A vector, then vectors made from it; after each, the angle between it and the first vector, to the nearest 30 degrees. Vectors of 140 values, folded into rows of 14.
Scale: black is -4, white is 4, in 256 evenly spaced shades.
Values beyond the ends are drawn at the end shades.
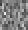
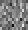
60 degrees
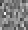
30 degrees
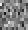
150 degrees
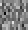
150 degrees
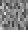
30 degrees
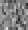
120 degrees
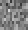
60 degrees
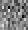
60 degrees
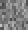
120 degrees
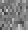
120 degrees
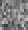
30 degrees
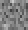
120 degrees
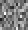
60 degrees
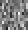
30 degrees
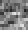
60 degrees
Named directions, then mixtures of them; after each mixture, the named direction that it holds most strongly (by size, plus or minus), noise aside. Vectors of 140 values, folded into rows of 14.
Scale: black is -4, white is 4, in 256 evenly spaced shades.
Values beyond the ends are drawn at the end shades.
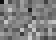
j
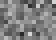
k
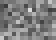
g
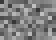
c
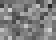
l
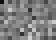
j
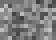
l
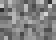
l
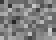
c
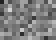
j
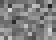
l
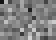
j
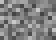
c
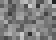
k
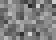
k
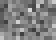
g
